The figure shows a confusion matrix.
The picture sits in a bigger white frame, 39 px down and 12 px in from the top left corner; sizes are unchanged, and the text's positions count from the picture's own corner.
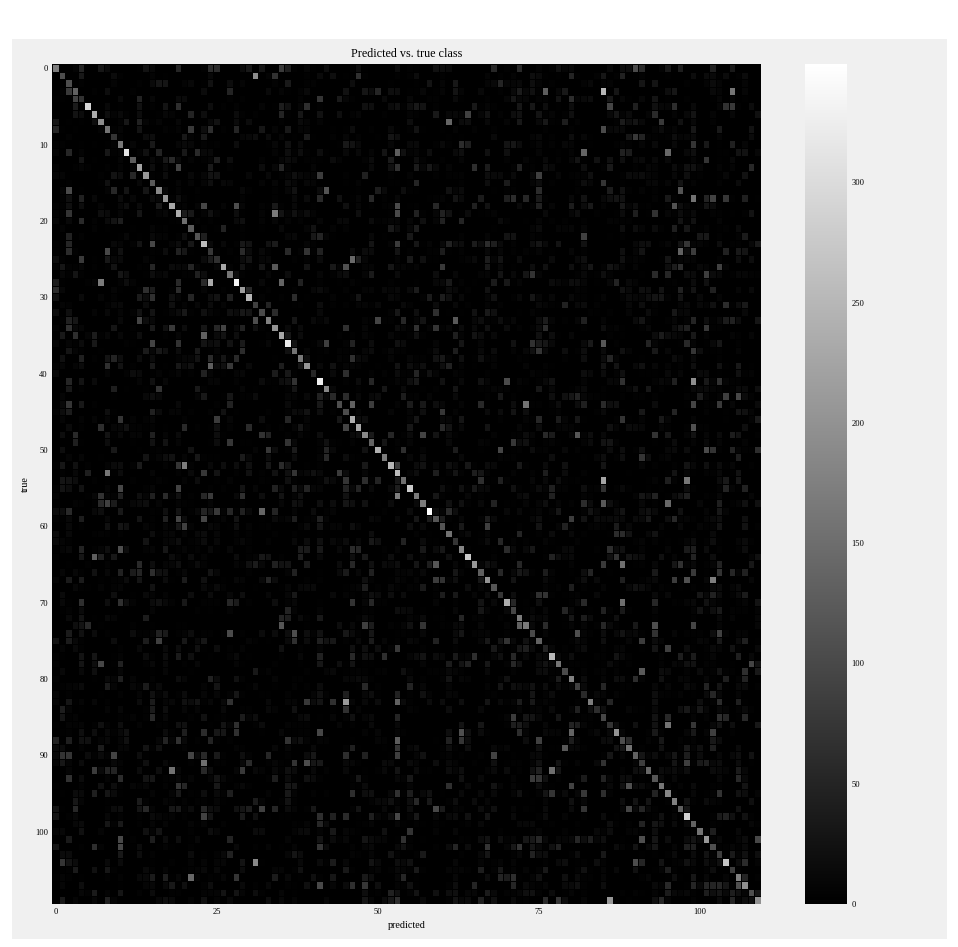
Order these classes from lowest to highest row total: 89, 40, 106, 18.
40, 89, 106, 18
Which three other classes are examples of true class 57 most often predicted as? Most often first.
95, 85, 8
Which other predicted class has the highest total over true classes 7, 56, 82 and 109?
53
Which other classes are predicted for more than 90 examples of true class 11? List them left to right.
53, 82, 95
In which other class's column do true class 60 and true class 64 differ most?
6
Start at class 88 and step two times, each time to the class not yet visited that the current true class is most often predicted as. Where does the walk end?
8
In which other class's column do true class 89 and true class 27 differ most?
79
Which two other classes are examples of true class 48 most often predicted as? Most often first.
81, 57
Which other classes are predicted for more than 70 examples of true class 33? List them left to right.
13, 31, 50, 62
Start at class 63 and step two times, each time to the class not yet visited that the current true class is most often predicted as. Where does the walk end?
99
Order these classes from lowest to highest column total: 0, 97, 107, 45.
0, 97, 107, 45
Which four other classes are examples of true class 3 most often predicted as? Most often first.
85, 105, 76, 2
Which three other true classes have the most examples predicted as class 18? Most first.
92, 34, 12
